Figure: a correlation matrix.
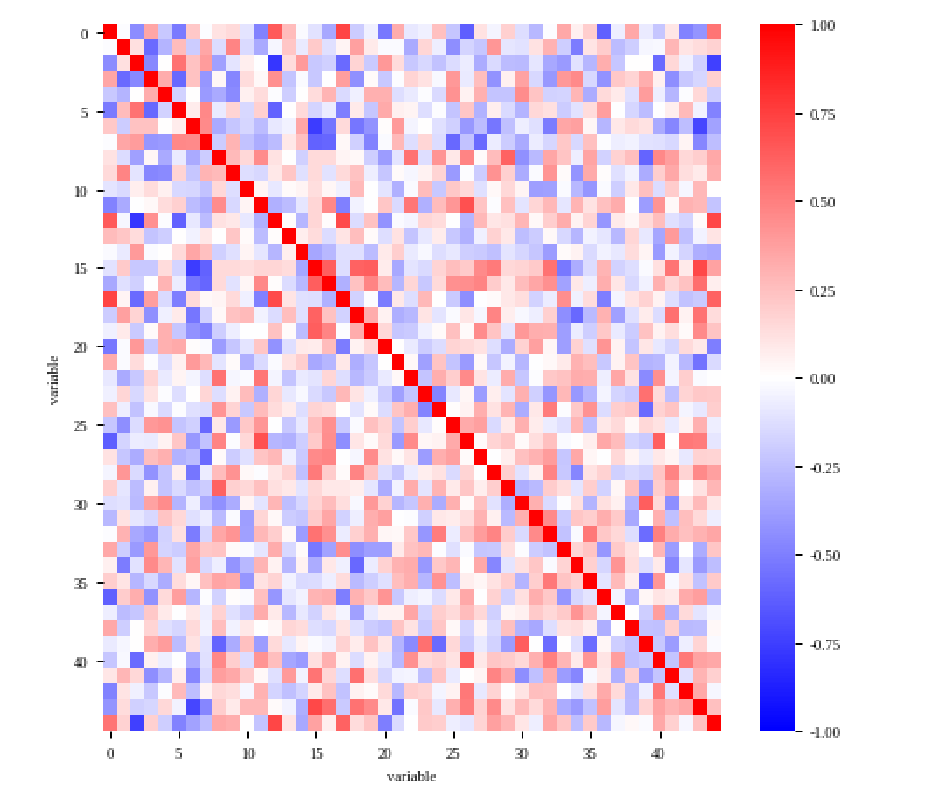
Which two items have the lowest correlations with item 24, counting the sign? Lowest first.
39, 23
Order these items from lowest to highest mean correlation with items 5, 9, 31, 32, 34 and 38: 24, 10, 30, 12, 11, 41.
10, 30, 12, 41, 11, 24
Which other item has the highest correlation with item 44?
12
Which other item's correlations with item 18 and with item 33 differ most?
15
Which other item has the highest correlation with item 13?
41
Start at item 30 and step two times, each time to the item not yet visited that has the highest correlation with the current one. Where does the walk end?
23
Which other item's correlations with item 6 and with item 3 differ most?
7
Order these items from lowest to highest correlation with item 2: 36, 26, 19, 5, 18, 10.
19, 26, 10, 18, 36, 5
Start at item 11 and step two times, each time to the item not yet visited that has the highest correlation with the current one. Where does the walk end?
40
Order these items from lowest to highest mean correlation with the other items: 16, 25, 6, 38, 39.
6, 39, 38, 25, 16
